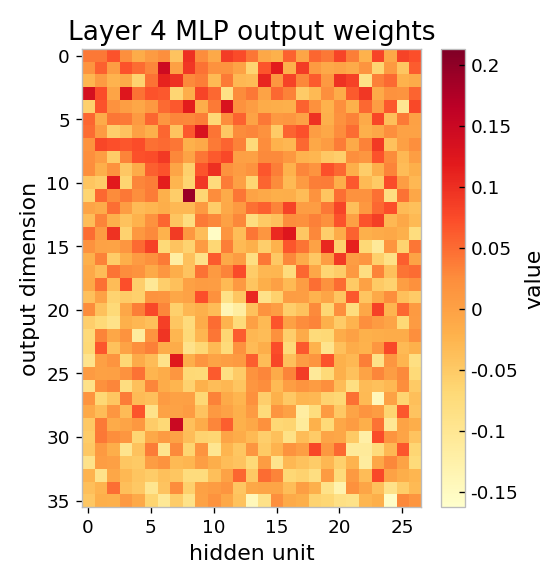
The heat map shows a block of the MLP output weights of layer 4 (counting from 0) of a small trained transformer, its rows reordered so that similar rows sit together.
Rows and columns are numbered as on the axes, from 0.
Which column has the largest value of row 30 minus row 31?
23
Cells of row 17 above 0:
13
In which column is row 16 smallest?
7
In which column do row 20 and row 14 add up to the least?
10
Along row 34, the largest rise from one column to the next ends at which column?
21
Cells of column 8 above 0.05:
5
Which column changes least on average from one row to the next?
26
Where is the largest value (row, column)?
11, 8
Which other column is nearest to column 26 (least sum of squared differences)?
3
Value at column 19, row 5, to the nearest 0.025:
-0.025
